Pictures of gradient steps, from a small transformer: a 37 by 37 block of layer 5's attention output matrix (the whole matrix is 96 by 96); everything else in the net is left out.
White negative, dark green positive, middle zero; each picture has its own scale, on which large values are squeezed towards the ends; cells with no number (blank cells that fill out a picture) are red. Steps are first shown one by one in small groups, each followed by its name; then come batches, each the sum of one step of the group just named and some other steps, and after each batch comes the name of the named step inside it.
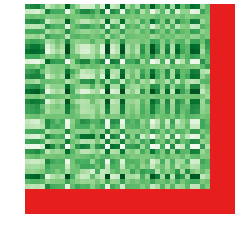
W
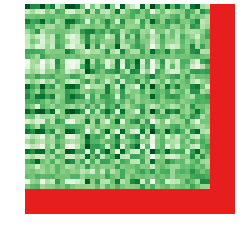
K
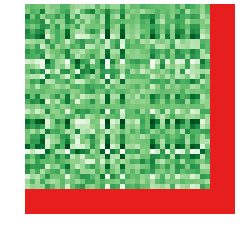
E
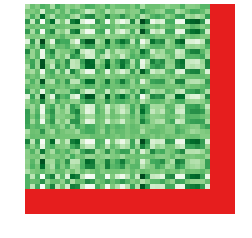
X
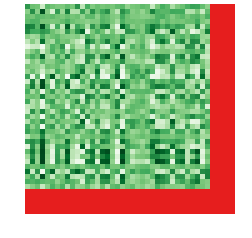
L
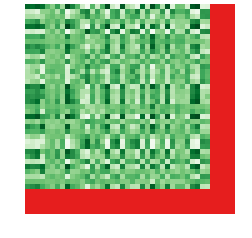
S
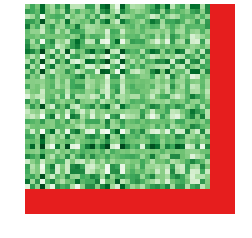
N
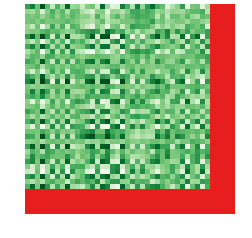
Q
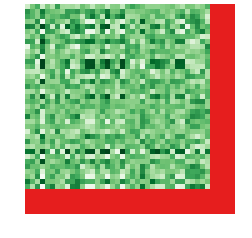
X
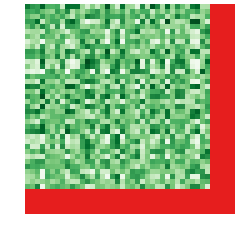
K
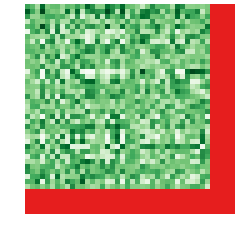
N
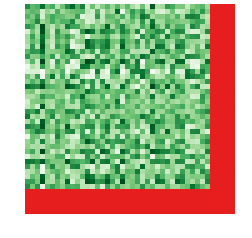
K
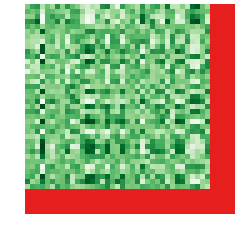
N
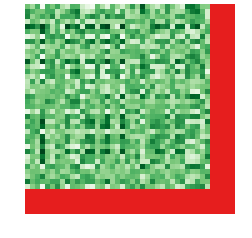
L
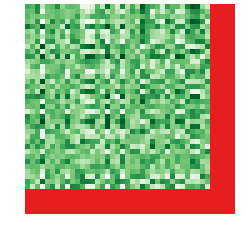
E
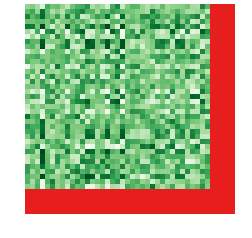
L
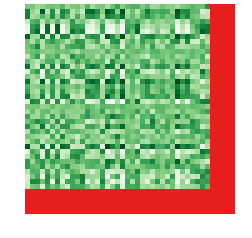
E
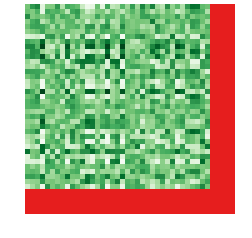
W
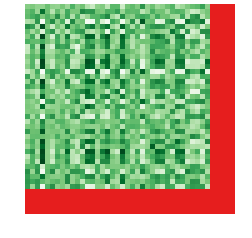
L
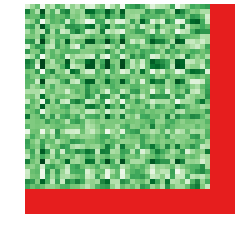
X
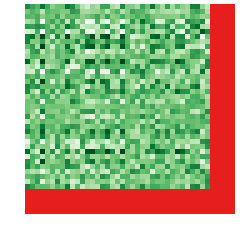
Q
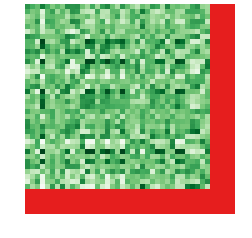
X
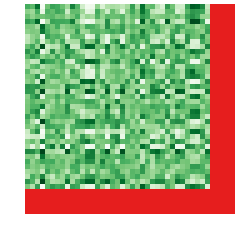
W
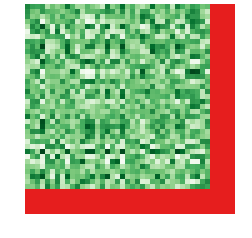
W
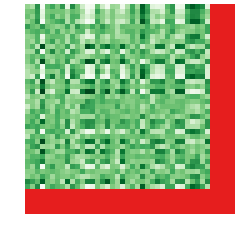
L
